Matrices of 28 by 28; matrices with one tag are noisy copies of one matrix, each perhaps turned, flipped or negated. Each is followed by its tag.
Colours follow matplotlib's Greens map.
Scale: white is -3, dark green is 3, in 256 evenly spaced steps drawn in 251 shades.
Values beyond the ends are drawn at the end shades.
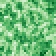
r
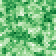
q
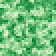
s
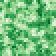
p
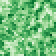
r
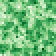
p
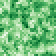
p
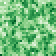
s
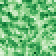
r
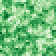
p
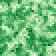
p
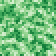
r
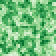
s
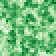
s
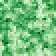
p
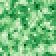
p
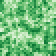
q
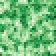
p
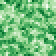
r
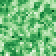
r
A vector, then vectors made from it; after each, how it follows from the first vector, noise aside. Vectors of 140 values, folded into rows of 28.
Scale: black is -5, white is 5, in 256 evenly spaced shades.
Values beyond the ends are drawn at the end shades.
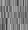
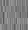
wrapped around, shrunk.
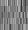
reversed.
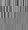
partly zeroed.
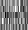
wrapped around, negated, scaled up.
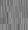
wrapped around, shrunk.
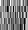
wrapped around, scaled up.
